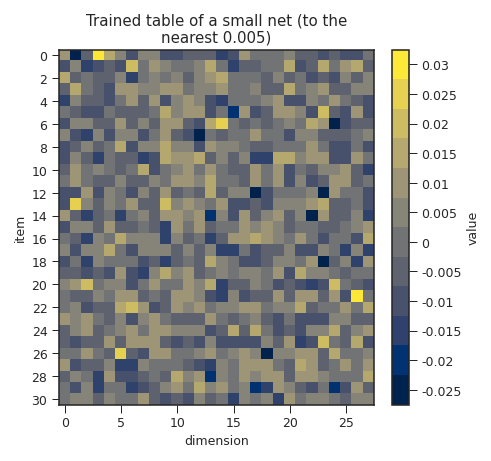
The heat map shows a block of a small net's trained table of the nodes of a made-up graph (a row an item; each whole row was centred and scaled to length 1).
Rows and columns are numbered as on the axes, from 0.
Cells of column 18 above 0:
8
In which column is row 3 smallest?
4
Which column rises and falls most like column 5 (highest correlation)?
15
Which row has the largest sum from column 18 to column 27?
28
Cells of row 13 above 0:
14
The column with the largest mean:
10
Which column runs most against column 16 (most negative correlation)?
13
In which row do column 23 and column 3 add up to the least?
12
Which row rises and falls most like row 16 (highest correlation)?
22
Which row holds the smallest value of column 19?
30
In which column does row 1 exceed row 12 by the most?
23
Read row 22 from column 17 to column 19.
0.01 0 0.005
